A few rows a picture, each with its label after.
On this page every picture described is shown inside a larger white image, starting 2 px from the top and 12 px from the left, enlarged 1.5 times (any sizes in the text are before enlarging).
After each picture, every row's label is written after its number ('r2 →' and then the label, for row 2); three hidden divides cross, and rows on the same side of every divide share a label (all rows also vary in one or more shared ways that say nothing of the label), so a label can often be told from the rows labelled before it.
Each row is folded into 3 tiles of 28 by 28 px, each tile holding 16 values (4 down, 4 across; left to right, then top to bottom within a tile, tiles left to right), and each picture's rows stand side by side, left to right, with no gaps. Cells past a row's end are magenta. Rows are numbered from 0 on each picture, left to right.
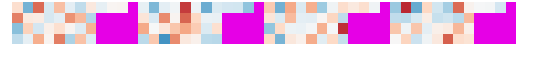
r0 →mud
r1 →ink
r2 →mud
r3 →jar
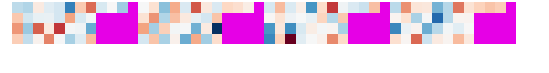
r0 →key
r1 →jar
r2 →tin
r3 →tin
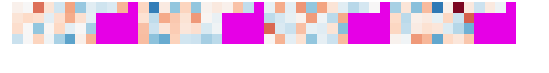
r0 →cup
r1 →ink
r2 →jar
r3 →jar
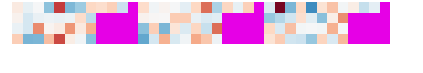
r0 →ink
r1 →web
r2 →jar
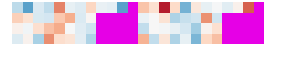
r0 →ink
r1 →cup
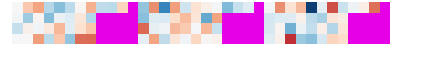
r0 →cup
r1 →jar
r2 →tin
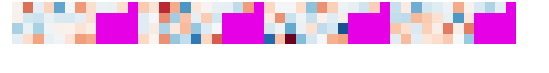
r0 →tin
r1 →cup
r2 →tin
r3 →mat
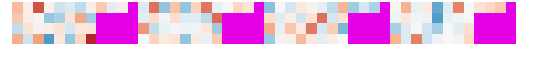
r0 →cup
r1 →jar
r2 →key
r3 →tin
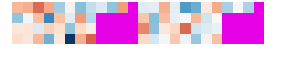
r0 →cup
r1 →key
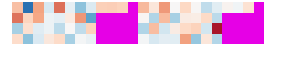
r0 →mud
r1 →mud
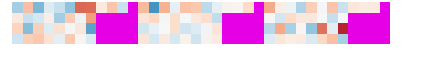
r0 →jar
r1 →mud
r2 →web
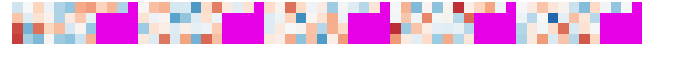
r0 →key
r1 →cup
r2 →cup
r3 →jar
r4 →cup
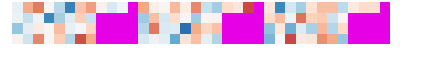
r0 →cup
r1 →web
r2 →web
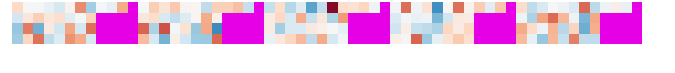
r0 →web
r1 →key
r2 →jar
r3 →tin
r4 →mat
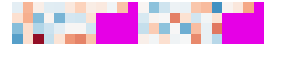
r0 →tin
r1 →web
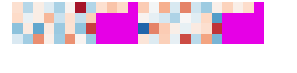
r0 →web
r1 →mud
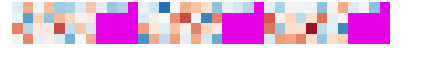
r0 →key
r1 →mat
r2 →key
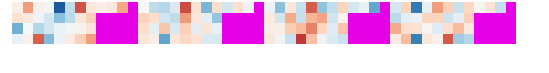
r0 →tin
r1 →ink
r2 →ink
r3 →mat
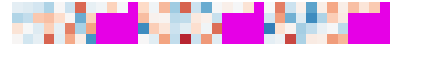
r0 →mat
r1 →mud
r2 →tin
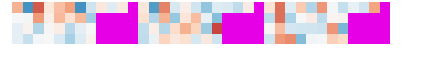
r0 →mud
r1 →mud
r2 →tin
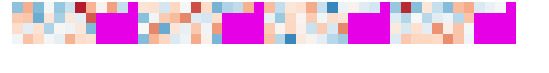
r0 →jar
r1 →web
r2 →ink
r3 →jar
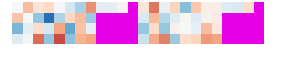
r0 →cup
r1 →tin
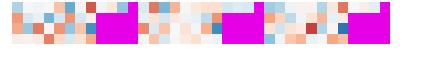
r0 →key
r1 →jar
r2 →key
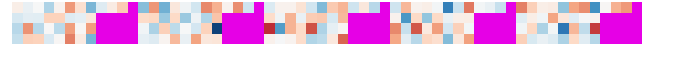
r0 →web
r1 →jar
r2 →key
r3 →key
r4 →web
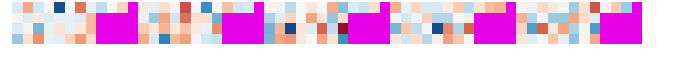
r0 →tin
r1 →ink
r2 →web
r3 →web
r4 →key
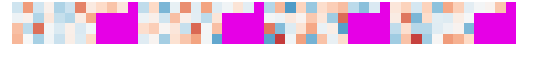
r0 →jar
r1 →mat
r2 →jar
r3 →tin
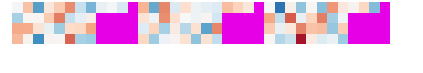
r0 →mat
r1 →mud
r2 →ink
